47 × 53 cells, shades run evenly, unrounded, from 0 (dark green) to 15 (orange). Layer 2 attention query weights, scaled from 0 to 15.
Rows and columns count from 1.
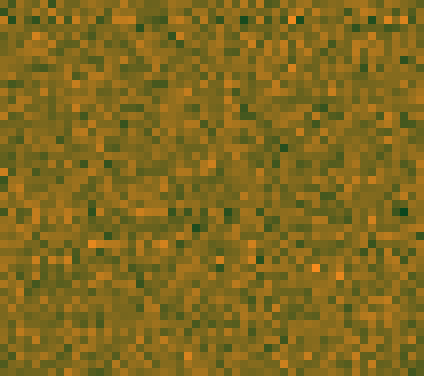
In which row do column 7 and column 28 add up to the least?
3
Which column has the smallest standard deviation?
4
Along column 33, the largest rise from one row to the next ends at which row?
34
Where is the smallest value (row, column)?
27, 51
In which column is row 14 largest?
10
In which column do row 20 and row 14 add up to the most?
30
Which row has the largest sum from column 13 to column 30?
31
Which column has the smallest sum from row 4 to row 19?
16
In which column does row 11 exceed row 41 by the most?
29
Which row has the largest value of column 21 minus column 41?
14
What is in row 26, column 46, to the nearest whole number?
8
